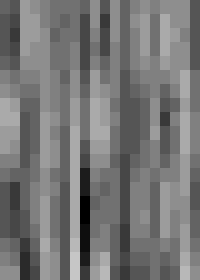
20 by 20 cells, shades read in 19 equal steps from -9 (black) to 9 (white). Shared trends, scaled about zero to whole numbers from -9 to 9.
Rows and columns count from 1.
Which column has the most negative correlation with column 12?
8
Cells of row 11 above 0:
8
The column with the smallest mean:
9
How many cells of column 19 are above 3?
1
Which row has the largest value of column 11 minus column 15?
20
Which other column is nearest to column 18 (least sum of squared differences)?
15
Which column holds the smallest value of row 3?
2
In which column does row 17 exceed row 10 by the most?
17
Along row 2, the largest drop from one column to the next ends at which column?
11
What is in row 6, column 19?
3
